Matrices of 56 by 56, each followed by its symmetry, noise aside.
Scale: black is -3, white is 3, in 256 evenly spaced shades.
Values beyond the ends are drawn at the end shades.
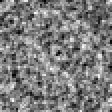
symmetric across the other diagonal.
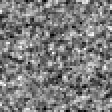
same after a half turn.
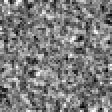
same after a half turn.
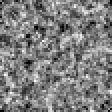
symmetric.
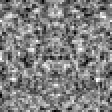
mirrored left to right.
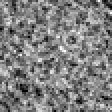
symmetric across the other diagonal.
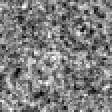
symmetric across the other diagonal.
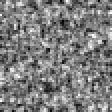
same after a half turn.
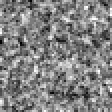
no symmetry.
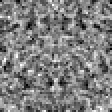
mirrored left to right.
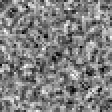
symmetric.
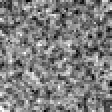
symmetric across the other diagonal.
